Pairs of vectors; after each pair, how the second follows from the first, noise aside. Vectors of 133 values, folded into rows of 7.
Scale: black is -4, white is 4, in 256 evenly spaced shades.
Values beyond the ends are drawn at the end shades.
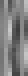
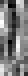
reversed, scaled up.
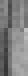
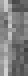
wrapped around, negated.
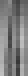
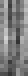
reversed.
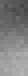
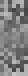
sign-scrambled.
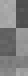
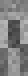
wrapped around.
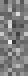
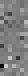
wrapped around, negated, partly zeroed.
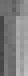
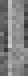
wrapped around, negated.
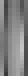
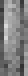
reversed.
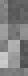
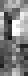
wrapped around, scaled up.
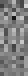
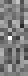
wrapped around, negated.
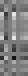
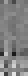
wrapped around, negated, partly zeroed.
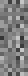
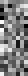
wrapped around, scaled up.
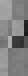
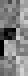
reversed, scaled up.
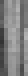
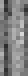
wrapped around.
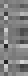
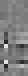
negated, partly zeroed.
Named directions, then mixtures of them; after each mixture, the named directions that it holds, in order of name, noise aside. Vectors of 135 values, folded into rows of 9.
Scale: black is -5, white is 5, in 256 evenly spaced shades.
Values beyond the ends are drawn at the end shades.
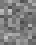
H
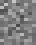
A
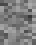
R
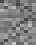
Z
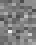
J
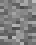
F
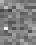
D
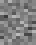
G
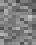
F, R.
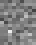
J.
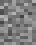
A, G, H.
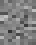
G, J.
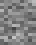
F, H.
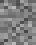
Z.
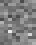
J.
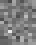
J.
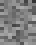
F.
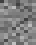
Z.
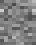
F, H, R.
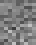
D, J, Z.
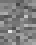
G, J, Z.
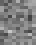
F, J, R.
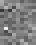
D.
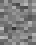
F, Z.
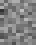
A, Z.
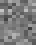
G, H, R.
